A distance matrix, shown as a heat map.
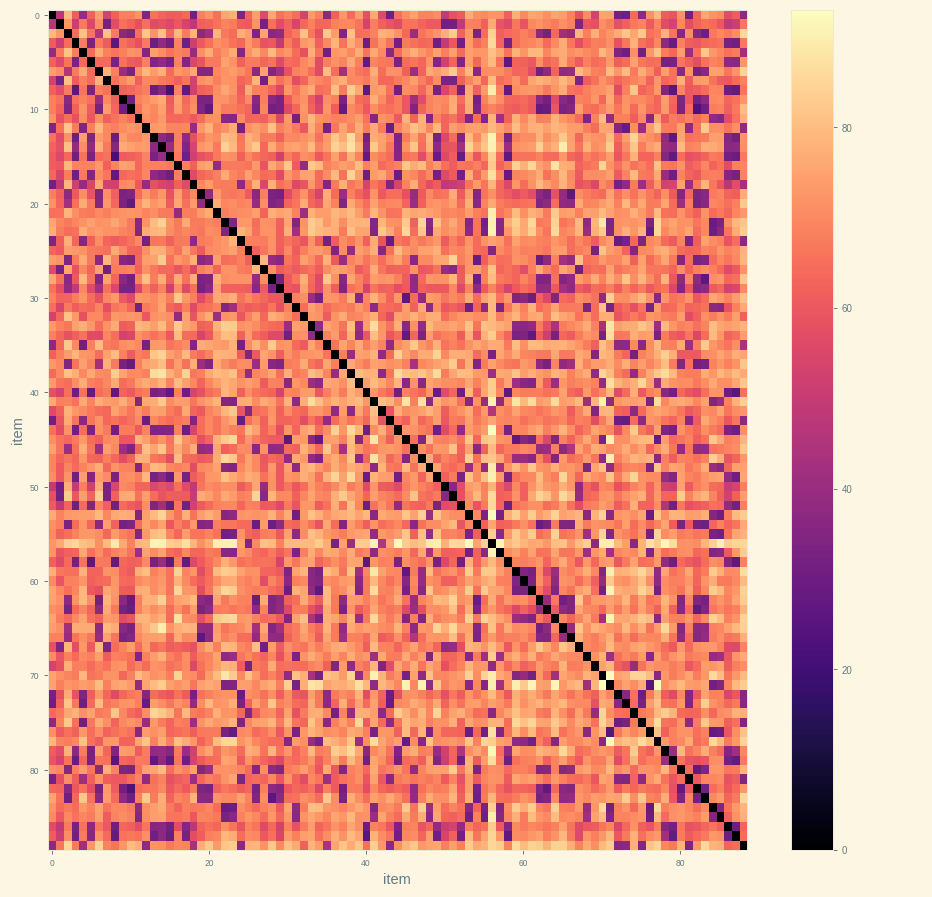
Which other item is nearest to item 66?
19
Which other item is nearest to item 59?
45
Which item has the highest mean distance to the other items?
56
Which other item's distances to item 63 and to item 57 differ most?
53
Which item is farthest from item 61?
71
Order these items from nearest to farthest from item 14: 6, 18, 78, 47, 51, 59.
78, 18, 51, 47, 59, 6
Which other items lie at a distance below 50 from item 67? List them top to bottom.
1, 7, 27, 50, 51
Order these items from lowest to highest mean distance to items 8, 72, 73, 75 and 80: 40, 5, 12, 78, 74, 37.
12, 40, 5, 78, 37, 74
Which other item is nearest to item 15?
8
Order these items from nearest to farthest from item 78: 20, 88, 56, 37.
88, 20, 37, 56
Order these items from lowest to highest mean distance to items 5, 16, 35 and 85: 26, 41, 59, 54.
41, 54, 26, 59
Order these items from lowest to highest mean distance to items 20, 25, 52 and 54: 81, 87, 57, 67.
87, 81, 57, 67
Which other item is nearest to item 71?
76
